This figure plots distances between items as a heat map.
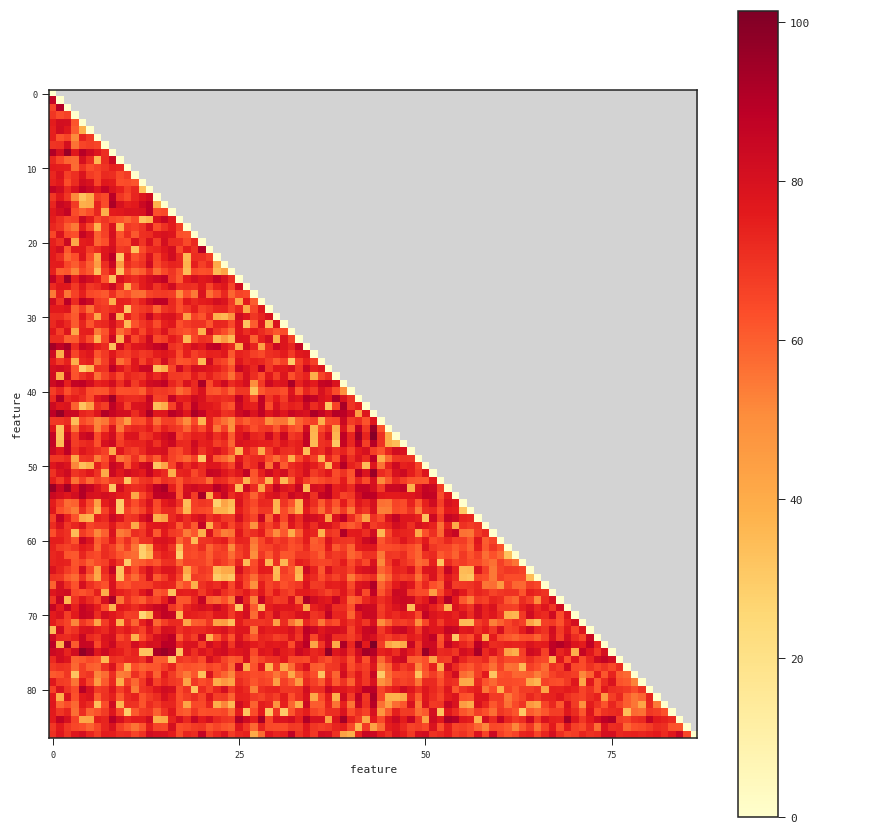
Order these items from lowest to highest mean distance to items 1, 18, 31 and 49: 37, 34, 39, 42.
42, 37, 34, 39
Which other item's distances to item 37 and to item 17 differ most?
75
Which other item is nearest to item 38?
47
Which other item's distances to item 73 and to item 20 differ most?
54
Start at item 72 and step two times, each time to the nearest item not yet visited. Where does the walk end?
27
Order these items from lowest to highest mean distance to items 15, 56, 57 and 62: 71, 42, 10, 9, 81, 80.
42, 71, 9, 10, 81, 80
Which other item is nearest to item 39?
86
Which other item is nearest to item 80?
19
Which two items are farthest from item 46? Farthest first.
43, 41
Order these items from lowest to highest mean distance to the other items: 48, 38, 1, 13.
38, 48, 1, 13
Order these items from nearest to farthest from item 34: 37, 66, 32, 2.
32, 66, 37, 2
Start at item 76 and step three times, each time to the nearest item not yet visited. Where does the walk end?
7
